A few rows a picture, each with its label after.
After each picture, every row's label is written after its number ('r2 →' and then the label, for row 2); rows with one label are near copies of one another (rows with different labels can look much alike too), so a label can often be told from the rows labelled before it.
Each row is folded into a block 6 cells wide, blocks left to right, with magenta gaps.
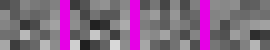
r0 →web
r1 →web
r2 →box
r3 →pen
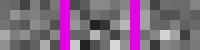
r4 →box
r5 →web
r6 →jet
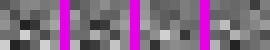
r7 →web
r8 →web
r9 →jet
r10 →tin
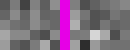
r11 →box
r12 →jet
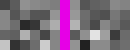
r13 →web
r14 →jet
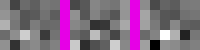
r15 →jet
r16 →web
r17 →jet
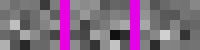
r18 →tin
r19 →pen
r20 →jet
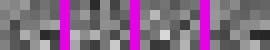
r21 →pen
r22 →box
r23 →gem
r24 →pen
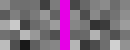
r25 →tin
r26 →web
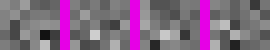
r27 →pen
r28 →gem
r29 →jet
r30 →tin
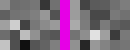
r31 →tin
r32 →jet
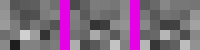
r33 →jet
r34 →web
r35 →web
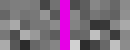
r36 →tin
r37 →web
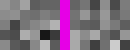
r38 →pen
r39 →box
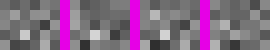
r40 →gem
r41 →jet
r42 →gem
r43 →tin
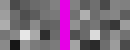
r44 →jet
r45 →gem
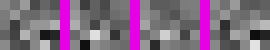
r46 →pen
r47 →jet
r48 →jet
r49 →pen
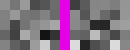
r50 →pen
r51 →web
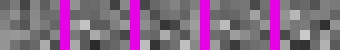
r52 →box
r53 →tin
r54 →web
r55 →tin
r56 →gem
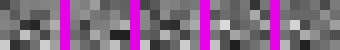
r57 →web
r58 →pen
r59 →web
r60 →tin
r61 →tin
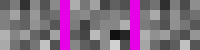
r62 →box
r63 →pen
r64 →box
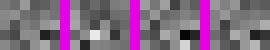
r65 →pen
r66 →jet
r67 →pen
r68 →pen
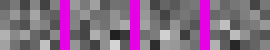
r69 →box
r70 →pen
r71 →jet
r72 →tin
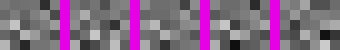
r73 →tin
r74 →gem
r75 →tin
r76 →tin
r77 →pen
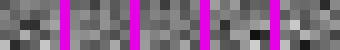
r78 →web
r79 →box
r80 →box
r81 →pen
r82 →tin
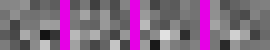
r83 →pen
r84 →box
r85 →jet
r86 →jet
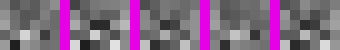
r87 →jet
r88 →web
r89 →web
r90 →jet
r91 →web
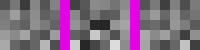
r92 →box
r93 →web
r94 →box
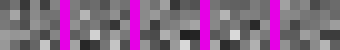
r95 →box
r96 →gem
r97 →pen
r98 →gem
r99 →pen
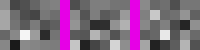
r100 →jet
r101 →web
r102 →gem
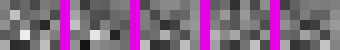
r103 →gem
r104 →jet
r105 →web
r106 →box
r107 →web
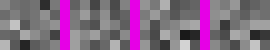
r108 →tin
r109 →box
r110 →pen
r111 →pen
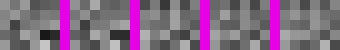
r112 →pen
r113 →pen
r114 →box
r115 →box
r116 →box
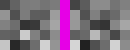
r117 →web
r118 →web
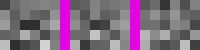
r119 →web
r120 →web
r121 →box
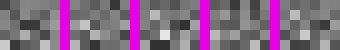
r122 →web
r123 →tin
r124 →gem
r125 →box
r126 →gem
